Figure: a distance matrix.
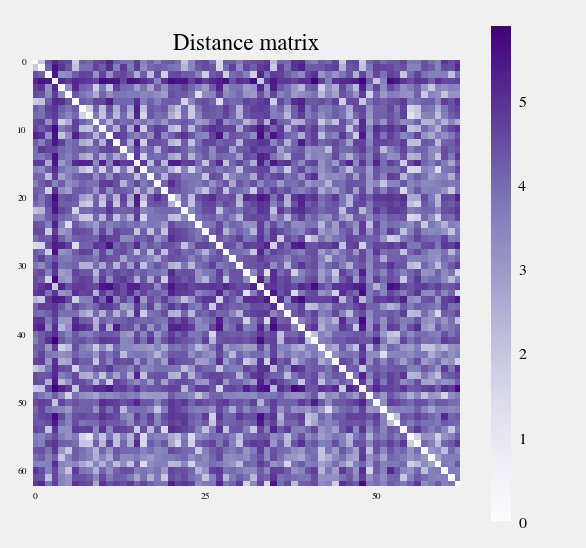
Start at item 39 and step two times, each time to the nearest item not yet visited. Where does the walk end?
11
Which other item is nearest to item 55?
8
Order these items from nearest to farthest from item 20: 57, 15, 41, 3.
57, 41, 15, 3
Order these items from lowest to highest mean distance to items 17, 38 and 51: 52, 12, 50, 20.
50, 52, 12, 20
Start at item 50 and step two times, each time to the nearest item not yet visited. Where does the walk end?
33
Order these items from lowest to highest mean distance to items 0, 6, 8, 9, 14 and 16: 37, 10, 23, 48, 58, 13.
23, 37, 10, 58, 48, 13
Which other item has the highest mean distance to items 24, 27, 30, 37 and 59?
3
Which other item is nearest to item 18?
51
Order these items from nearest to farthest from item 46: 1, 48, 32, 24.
24, 1, 32, 48
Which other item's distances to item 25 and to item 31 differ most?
34
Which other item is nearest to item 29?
43
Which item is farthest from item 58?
48
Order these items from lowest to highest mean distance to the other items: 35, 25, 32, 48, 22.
25, 32, 22, 35, 48
